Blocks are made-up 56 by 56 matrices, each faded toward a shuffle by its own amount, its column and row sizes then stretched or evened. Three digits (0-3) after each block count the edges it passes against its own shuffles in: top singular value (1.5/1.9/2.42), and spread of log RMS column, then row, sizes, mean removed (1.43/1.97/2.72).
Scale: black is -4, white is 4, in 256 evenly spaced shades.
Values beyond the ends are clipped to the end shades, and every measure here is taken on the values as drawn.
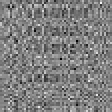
3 2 0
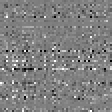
1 2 3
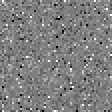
0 1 0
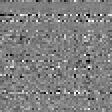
1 1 3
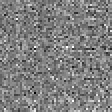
1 1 1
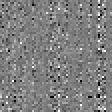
0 3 1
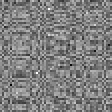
3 0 1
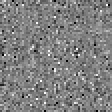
0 1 1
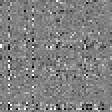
2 2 2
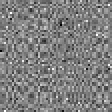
3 1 0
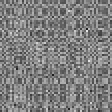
3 0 1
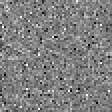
0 0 0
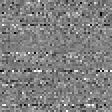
1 0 3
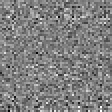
2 1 2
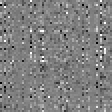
1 3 1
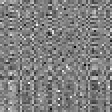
3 2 0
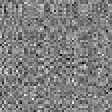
3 1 1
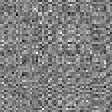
3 2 0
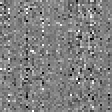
0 3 1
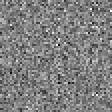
1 1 1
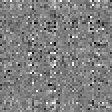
2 2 2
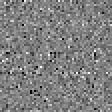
0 0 1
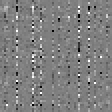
1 3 1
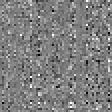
0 3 1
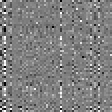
3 3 1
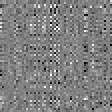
3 3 2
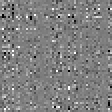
0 3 2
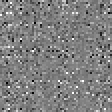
0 2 2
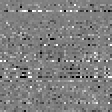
2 0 3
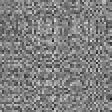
3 2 0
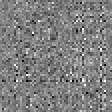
2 2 1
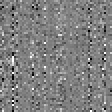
1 3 0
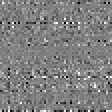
2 1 3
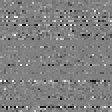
1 0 3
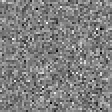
0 1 0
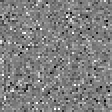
0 0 0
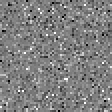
0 0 0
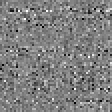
1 0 2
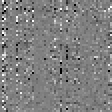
0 3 1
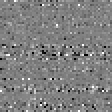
0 0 3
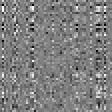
3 3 1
